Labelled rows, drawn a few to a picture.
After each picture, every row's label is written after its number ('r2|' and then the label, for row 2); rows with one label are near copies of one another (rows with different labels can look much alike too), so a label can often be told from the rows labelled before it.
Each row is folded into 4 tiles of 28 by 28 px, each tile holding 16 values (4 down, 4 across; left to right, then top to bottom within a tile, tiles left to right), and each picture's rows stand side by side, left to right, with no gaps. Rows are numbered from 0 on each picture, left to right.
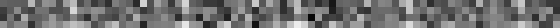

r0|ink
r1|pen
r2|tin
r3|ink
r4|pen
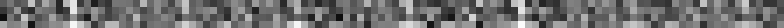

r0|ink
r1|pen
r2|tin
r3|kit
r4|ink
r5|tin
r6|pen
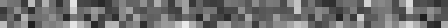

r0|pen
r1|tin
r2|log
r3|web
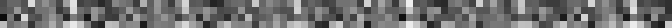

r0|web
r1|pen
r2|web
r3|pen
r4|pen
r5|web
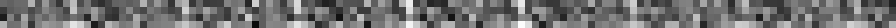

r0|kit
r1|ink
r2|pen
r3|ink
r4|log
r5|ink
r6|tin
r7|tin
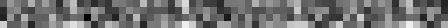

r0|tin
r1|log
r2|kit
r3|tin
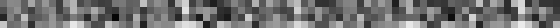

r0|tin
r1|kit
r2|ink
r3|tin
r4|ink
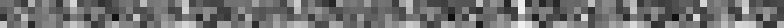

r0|pen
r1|web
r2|log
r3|log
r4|ink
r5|web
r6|web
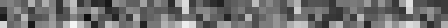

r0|tin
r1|log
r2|web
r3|log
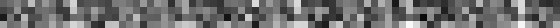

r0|web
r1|tin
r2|web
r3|tin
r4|ink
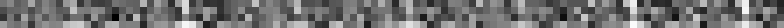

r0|kit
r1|kit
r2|web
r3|tin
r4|pen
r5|ink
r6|ink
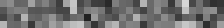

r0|log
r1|pen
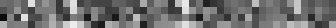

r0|web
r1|ink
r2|web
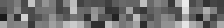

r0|web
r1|ink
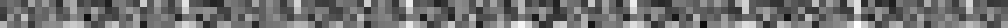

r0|tin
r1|pen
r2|pen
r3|pen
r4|tin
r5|pen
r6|log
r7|ink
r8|pen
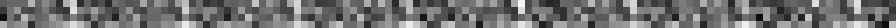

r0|ink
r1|ink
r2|ink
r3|tin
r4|log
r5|ink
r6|tin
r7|web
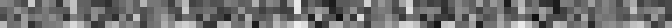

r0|pen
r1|web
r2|log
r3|web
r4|tin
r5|kit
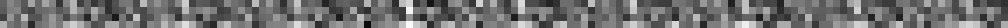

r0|tin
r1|web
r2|pen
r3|ink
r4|pen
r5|pen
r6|tin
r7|log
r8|tin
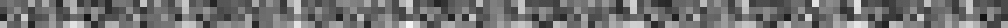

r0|tin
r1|pen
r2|ink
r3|log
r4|web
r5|log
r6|web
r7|web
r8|web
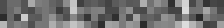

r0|web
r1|ink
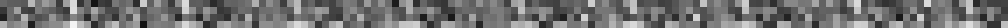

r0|ink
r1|pen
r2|kit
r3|tin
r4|kit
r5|web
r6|web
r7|log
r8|web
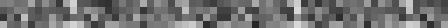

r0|log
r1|kit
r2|ink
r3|log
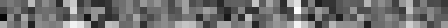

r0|kit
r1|tin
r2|ink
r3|ink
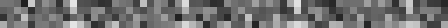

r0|pen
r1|pen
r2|log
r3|log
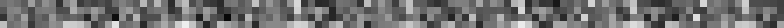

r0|tin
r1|tin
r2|kit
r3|pen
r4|log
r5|web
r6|web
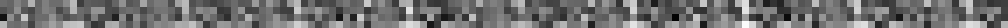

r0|web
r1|kit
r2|ink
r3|kit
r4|web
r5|ink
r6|ink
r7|kit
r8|kit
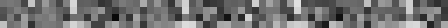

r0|pen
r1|kit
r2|web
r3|kit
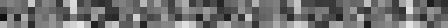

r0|kit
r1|tin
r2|web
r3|ink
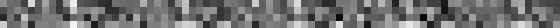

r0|pen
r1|kit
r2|pen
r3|tin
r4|log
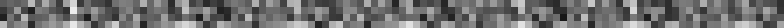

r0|ink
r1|tin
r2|kit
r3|tin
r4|log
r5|kit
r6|tin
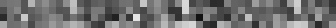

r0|web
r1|web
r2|log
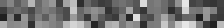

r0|kit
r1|web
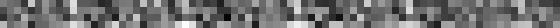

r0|pen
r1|tin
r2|kit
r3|web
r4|log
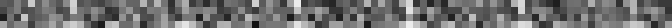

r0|web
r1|tin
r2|pen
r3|ink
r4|log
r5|kit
